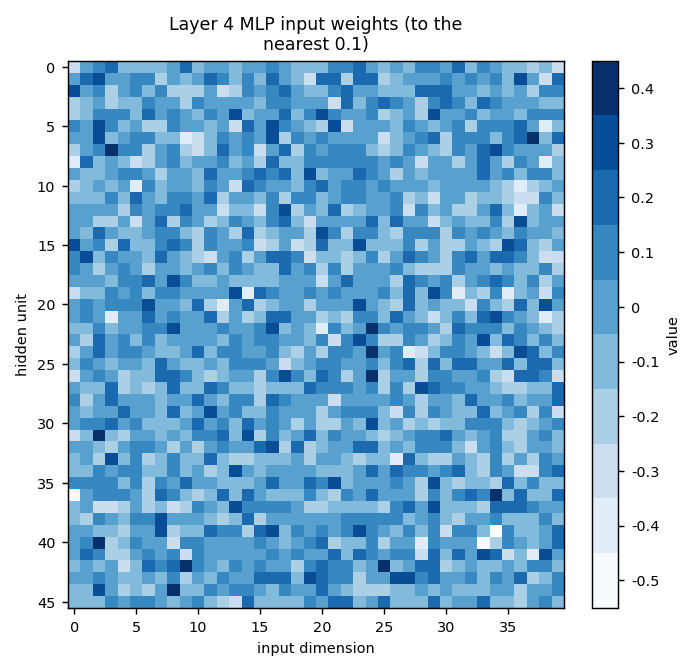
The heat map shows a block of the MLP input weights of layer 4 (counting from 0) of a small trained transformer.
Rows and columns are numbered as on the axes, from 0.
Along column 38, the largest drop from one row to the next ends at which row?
21
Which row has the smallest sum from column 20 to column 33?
33
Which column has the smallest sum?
0
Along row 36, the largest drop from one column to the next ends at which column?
35
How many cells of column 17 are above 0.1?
11
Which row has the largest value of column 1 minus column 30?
16
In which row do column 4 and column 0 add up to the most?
15
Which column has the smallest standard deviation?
18
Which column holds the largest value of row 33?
3
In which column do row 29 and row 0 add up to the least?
39
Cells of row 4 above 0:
17
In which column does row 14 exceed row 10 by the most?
36
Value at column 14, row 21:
-0.2
